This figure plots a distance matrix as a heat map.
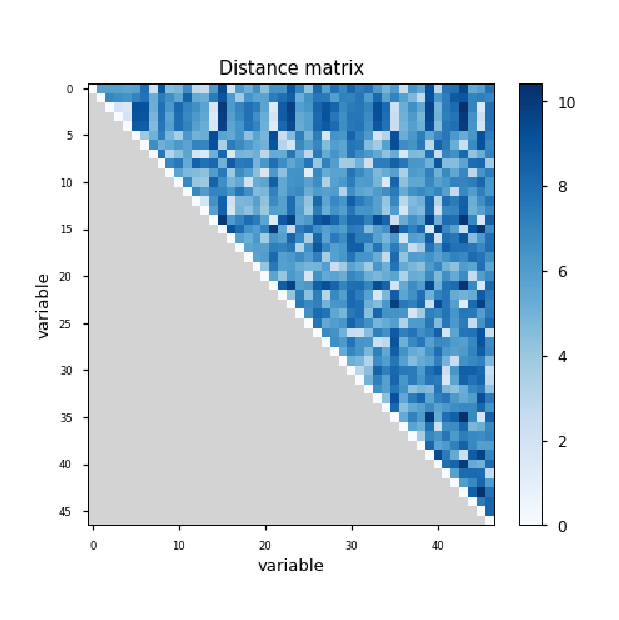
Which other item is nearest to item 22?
33
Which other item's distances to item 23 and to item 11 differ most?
43
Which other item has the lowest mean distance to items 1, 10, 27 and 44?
34
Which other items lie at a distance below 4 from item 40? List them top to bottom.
0, 7, 12, 13, 16, 36
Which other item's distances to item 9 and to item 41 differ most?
25
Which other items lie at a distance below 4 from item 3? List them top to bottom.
2, 4, 14, 21, 35, 45
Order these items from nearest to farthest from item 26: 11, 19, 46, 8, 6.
46, 8, 19, 11, 6
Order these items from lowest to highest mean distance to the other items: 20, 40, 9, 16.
20, 9, 16, 40
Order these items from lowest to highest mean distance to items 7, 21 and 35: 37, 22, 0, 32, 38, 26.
0, 38, 37, 32, 22, 26
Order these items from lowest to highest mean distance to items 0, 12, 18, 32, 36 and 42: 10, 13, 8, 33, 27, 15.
13, 10, 27, 33, 8, 15
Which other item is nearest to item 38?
1
